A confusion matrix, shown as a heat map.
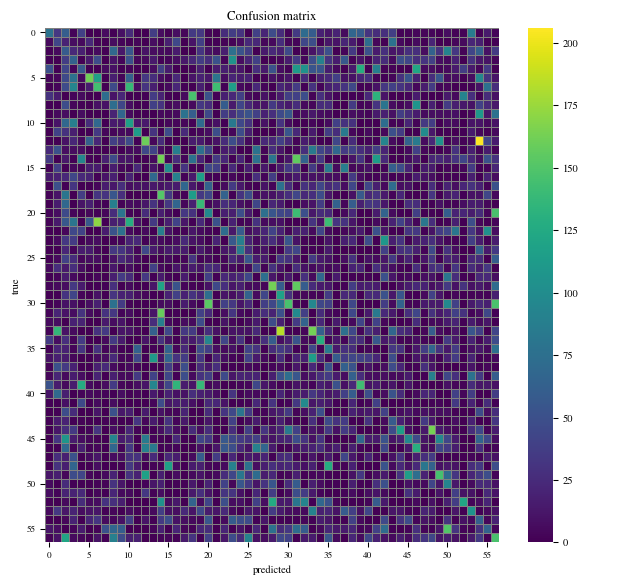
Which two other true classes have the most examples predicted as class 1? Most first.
33, 40
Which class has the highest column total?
31
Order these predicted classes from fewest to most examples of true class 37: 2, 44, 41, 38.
41, 44, 2, 38
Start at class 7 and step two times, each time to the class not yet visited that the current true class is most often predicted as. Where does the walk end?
14
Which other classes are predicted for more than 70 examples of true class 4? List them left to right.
31, 32, 39, 41, 46
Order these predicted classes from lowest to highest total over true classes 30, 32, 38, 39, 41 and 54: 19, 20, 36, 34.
36, 34, 19, 20
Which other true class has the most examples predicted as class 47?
11
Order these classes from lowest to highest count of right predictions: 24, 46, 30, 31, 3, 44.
3, 24, 31, 44, 46, 30
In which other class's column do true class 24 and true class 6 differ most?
21
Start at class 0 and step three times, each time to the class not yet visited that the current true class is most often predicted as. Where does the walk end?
29
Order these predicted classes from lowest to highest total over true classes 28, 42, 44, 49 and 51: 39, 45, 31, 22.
39, 22, 45, 31
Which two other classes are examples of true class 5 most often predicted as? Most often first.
6, 54
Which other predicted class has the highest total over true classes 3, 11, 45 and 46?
2
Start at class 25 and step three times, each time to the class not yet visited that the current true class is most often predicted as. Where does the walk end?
50
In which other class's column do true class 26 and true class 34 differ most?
20
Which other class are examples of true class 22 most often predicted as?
55
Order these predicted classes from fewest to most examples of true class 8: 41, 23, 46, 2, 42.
23, 41, 2, 42, 46
